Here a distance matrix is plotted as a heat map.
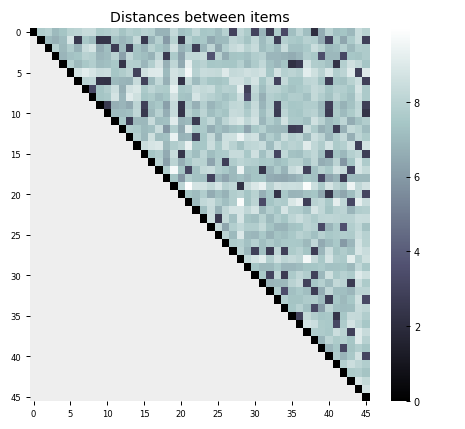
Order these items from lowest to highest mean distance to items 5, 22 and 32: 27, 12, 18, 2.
2, 27, 18, 12
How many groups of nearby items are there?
11
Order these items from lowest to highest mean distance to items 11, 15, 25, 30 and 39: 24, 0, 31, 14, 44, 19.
0, 24, 31, 14, 44, 19
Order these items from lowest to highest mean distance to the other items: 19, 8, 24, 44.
24, 8, 44, 19
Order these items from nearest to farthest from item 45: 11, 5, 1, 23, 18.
1, 18, 11, 23, 5
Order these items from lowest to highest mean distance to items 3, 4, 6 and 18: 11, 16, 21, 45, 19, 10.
10, 45, 16, 11, 19, 21
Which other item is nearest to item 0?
38
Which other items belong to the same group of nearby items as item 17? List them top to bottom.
21, 31, 37, 43
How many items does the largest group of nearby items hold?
9
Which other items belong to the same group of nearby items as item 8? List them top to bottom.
7, 29
